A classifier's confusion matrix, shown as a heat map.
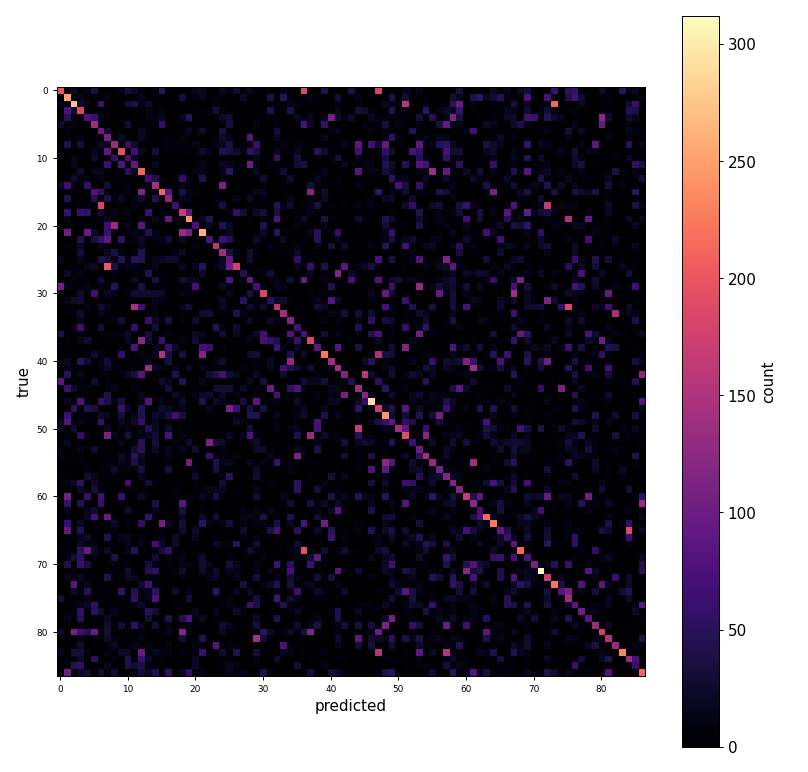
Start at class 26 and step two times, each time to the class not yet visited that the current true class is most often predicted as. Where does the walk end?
28
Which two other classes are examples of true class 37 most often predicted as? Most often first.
12, 80
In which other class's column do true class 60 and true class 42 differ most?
45
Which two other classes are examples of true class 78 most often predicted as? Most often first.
49, 19
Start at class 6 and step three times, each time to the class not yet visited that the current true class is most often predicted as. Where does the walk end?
1
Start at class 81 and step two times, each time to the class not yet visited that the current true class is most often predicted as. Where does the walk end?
53
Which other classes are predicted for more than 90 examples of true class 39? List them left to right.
15, 21, 47
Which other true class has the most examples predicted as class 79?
8
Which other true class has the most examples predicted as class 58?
4
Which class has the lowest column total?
43
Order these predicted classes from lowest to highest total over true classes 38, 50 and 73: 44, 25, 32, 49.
25, 49, 32, 44
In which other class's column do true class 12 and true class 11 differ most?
55
